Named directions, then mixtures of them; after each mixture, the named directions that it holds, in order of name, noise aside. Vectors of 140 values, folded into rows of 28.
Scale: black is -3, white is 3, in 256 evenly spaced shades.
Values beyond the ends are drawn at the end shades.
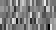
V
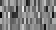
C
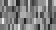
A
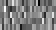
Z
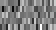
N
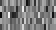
C.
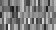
C, N, Z.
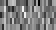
A, C, Z.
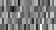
N, Z.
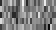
A, C, V.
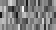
A, C, Z.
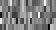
A, C, V.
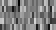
A, N, V.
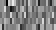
A, Z.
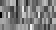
A, C.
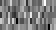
A, C, V.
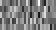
C, V, Z.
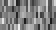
A.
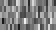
A.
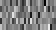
C, V.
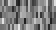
A.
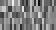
C, N, Z.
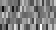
N.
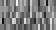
A, V, Z.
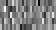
Z.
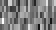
A.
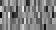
C.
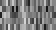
C, N.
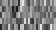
C, N, V.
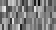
A, N, Z.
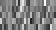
C, N, V.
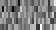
A, N, Z.
